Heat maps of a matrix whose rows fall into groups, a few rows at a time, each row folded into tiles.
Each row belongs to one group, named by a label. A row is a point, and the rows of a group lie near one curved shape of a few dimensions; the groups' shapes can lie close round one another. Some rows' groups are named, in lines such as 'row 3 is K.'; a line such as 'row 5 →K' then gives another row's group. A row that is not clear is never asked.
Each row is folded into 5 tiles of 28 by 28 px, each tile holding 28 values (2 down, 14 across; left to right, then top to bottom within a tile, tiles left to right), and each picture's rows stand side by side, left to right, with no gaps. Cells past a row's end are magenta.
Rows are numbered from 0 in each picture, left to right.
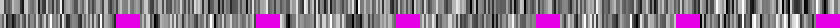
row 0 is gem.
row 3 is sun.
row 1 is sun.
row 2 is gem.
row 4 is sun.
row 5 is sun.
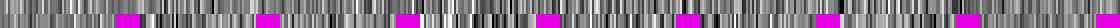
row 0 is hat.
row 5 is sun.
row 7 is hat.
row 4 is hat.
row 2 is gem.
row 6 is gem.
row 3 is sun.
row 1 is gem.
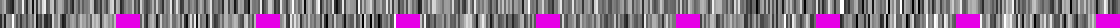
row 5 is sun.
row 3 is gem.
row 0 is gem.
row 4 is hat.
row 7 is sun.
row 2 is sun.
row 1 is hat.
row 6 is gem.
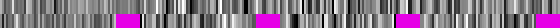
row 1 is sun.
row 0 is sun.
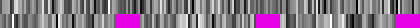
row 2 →gem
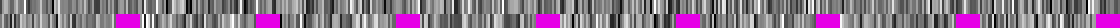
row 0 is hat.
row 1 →sun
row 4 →gem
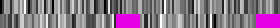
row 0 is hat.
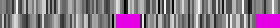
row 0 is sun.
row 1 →gem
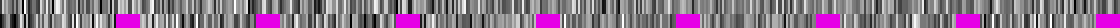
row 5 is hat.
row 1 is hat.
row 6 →hat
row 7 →hat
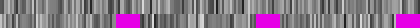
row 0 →gem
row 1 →gem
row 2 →sun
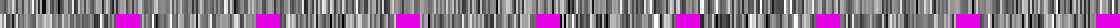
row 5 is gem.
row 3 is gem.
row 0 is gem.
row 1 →hat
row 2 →gem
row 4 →gem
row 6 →gem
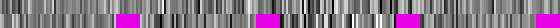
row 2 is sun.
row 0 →sun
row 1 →gem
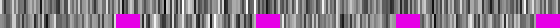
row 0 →hat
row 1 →hat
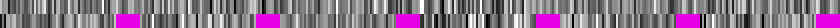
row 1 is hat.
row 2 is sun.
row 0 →gem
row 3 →gem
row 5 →gem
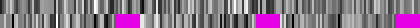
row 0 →hat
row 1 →sun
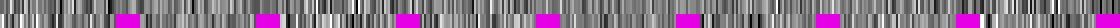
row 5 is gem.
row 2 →gem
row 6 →hat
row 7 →gem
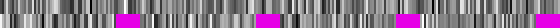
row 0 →sun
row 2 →sun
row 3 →sun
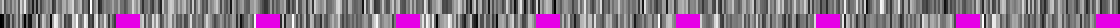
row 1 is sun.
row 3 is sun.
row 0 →sun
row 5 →sun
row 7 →gem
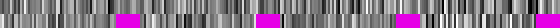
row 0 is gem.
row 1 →gem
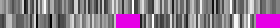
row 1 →gem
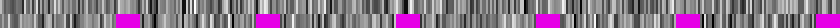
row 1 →sun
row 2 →sun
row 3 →sun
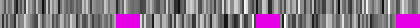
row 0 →sun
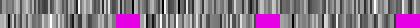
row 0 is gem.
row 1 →gem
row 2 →hat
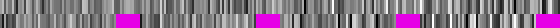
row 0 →sun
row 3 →hat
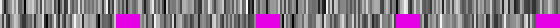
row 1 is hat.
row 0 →hat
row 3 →hat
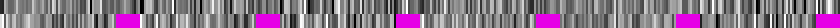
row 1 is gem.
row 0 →sun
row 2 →hat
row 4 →hat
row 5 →sun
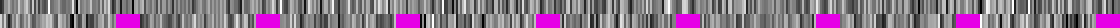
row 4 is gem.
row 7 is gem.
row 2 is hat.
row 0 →gem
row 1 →sun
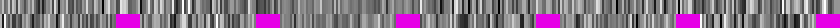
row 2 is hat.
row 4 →sun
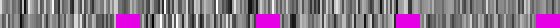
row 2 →sun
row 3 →gem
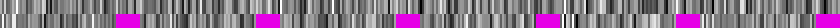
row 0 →sun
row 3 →hat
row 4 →sun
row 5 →sun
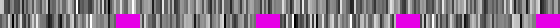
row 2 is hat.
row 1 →hat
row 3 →gem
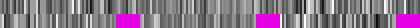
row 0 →gem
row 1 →sun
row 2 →sun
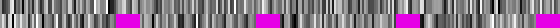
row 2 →sun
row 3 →gem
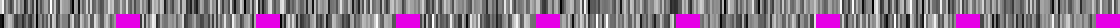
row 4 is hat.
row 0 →gem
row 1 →sun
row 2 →gem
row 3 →gem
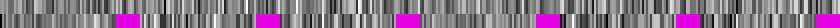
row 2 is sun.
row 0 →sun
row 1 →hat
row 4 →gem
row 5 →sun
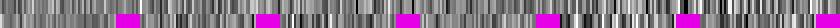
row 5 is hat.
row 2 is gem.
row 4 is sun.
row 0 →sun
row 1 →hat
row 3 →sun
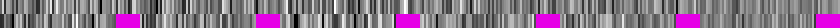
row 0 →sun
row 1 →sun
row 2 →sun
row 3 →sun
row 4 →gem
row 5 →sun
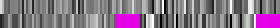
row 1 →gem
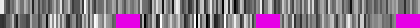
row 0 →gem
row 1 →hat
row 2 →hat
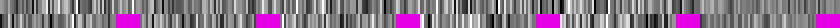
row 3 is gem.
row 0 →gem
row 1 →hat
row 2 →sun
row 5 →sun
